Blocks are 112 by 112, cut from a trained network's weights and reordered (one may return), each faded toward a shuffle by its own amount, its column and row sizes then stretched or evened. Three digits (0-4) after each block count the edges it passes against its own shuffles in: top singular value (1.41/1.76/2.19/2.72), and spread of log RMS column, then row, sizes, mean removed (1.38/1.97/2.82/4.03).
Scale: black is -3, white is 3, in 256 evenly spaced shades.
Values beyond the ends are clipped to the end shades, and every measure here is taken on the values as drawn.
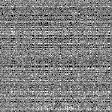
4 3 2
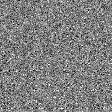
1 0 1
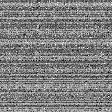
4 0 1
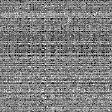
4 3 2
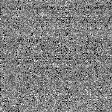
1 2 1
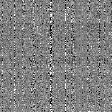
1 4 0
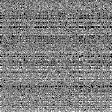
4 3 2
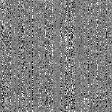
0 4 1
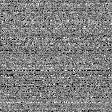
2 0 3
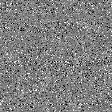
1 0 2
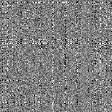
2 3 2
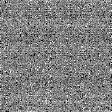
1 3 0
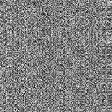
3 2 0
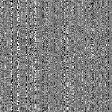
3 4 1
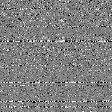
3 0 3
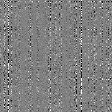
3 4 1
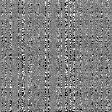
2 4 1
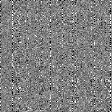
2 3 1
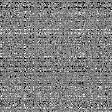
3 3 3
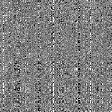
3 3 2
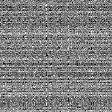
4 3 1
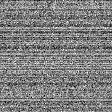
4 0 1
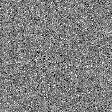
0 1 0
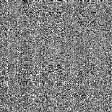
2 1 2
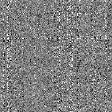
1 3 1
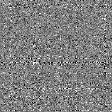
0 2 3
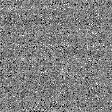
0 2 1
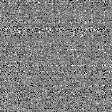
0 2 3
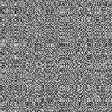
4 2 2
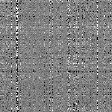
2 4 1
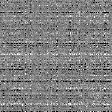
4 3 3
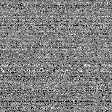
2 0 3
